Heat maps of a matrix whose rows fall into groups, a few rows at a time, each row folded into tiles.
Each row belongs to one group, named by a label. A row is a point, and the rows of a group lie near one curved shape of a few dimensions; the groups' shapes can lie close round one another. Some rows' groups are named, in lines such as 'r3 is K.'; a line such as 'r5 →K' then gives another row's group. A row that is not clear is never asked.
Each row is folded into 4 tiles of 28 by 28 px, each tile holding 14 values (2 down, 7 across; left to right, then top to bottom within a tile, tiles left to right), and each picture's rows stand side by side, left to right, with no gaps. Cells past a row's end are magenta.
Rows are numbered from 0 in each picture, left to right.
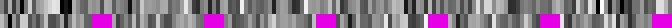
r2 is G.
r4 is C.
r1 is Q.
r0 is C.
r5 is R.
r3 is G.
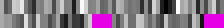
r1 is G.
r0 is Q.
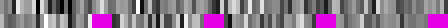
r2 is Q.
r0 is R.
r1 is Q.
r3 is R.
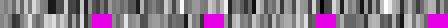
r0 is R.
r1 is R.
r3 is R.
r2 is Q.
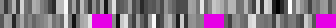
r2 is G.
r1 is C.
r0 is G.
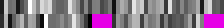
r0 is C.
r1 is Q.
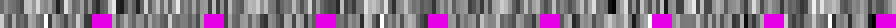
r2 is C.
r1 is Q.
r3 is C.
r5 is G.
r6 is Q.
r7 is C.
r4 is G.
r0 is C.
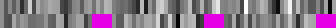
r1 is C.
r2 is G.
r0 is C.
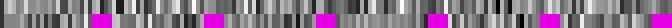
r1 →Q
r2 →Q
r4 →R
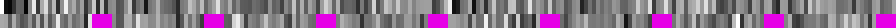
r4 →Q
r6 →C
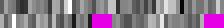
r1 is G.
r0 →R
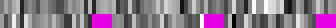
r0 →G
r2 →C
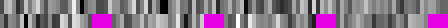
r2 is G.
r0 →Q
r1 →G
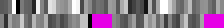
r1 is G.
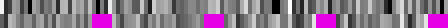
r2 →G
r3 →G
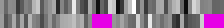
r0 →Q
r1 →Q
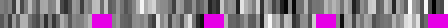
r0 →C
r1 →C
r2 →R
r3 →Q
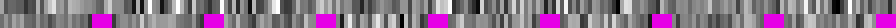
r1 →R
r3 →C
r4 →Q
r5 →C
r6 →Q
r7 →G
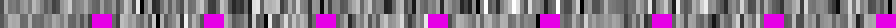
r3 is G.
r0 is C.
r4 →R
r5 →G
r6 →C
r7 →G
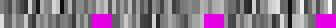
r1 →C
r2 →C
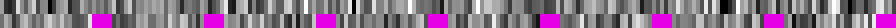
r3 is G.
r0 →G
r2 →Q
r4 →C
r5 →Q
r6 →G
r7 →R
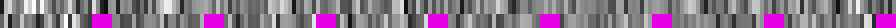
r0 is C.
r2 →G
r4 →C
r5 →C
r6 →Q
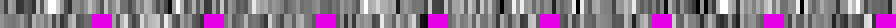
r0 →G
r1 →C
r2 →C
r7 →G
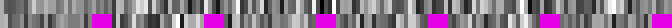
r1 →C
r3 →Q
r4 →Q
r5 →G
